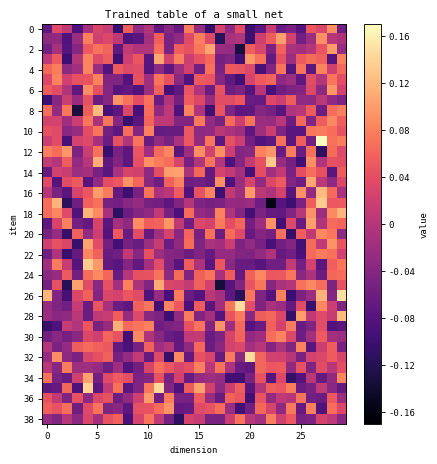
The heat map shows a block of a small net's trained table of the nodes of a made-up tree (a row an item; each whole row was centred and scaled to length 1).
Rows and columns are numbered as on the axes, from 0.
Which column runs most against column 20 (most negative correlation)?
14
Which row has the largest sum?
24
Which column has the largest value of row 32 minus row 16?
1
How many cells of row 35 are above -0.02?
16
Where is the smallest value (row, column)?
17, 22
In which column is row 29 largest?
7
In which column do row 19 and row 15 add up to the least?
4
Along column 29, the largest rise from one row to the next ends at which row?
28
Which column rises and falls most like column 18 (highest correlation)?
19
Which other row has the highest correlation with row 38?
30
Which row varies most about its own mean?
26
